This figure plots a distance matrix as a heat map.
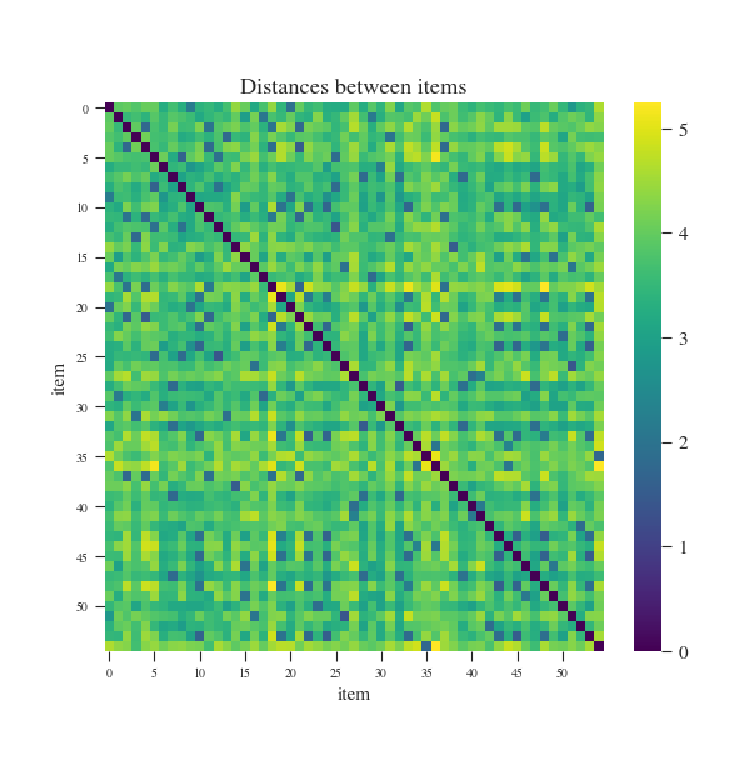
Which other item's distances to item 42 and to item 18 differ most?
52
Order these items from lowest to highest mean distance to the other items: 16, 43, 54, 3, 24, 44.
24, 43, 3, 44, 16, 54
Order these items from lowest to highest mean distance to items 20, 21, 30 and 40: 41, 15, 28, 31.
28, 41, 15, 31
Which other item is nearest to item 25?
12
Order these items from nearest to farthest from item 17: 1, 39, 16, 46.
1, 46, 39, 16
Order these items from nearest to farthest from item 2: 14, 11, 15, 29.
11, 29, 15, 14
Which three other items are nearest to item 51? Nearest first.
26, 16, 0
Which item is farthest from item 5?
36
